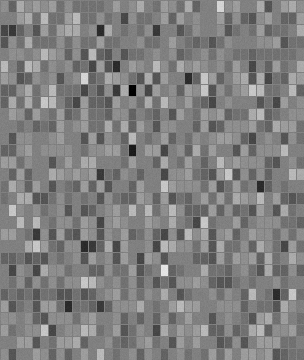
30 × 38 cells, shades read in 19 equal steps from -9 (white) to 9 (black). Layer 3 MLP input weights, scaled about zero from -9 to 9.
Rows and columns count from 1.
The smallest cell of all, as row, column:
23, 21
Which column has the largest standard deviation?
11
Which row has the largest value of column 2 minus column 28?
1
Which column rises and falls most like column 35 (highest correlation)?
9
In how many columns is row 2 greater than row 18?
17
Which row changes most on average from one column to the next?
8
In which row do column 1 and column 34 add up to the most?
3
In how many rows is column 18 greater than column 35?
13
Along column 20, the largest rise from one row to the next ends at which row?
7
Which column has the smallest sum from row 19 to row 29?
26
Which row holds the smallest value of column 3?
19
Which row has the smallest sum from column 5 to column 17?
24
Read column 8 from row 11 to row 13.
-2 -2 -1
